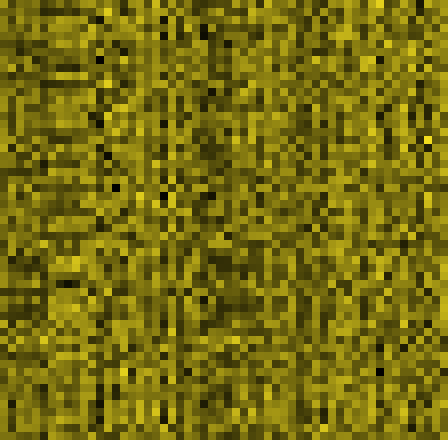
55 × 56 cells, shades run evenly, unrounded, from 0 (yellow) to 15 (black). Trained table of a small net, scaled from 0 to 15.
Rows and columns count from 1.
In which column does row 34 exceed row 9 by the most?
46
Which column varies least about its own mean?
19
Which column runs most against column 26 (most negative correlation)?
44
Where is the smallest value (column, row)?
54, 18
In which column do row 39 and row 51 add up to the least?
56
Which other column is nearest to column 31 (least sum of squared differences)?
4
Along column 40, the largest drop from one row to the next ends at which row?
8
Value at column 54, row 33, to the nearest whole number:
9
